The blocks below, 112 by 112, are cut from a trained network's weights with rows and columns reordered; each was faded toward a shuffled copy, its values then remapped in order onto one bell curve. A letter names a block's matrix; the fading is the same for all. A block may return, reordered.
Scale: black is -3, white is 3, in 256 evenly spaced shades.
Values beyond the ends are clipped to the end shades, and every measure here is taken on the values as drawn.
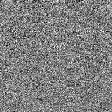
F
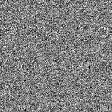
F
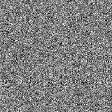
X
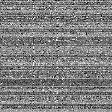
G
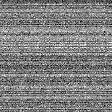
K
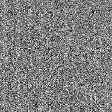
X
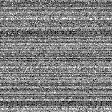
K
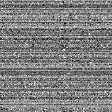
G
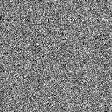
F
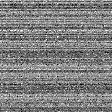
K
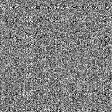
X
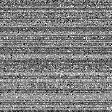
G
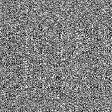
X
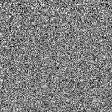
F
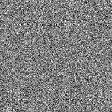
F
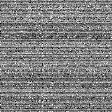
G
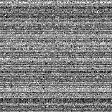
K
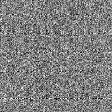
X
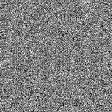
F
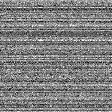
K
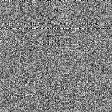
X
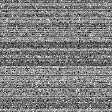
G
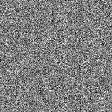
F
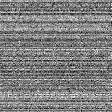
K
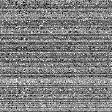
G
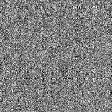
X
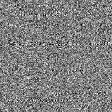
X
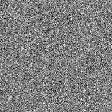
F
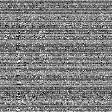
G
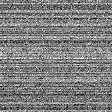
K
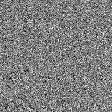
F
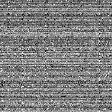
G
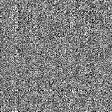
X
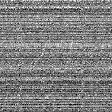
K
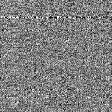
X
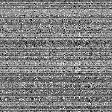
G
